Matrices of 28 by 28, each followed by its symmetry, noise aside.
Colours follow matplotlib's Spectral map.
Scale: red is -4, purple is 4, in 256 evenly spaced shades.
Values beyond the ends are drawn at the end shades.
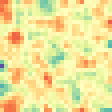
no symmetry.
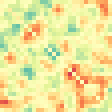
symmetric.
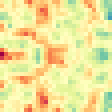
mirrored top to bottom.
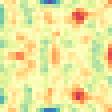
mirrored top to bottom.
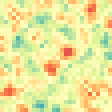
symmetric.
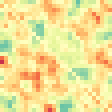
symmetric across the other diagonal.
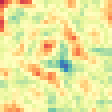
symmetric.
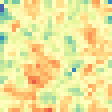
no symmetry.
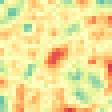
symmetric.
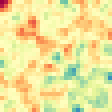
symmetric.
